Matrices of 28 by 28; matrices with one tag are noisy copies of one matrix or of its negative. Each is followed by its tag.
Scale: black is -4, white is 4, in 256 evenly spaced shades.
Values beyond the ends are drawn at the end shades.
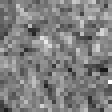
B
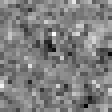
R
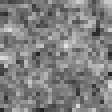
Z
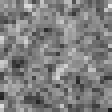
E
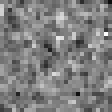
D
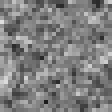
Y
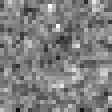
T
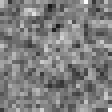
T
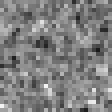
B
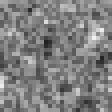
R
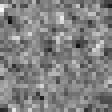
D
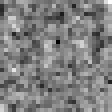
D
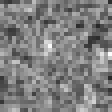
R
